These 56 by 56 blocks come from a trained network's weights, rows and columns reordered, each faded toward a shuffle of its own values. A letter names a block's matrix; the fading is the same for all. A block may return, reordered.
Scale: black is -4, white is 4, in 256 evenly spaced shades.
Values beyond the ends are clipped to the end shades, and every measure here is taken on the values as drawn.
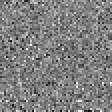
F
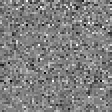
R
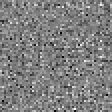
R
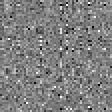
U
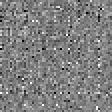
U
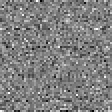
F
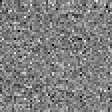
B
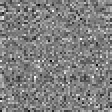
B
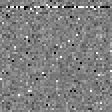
U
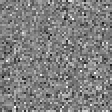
B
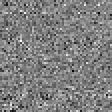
F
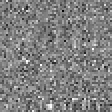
B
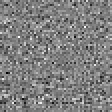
R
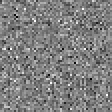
B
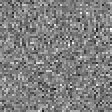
F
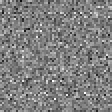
F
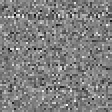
F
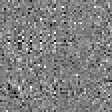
U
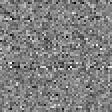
R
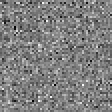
R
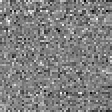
F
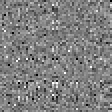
U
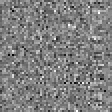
B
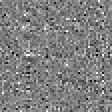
U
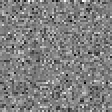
R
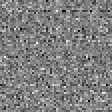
R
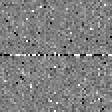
U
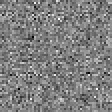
F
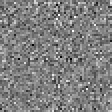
B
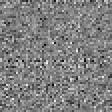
R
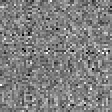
B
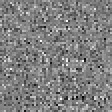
R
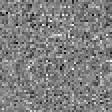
U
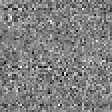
F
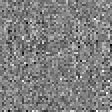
B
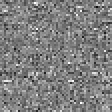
B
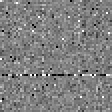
U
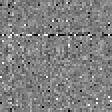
U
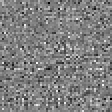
F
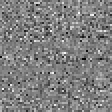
R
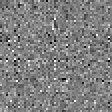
U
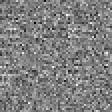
F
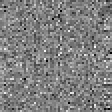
B
